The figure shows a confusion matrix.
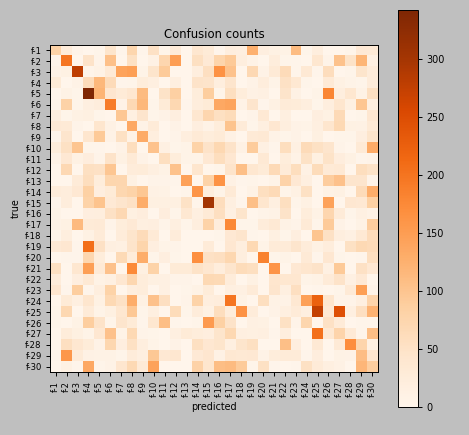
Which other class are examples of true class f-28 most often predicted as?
f-22
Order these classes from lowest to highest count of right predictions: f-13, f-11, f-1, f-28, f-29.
f-11, f-1, f-29, f-13, f-28
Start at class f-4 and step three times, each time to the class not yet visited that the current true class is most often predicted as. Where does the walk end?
f-15
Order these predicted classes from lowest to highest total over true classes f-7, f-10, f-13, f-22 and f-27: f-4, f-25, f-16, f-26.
f-4, f-26, f-25, f-16
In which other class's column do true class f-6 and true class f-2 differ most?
f-9
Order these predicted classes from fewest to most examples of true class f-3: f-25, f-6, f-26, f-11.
f-25, f-6, f-26, f-11
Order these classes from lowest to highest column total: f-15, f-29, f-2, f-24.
f-24, f-2, f-29, f-15
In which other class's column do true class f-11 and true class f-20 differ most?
f-14
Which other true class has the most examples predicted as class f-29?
f-23
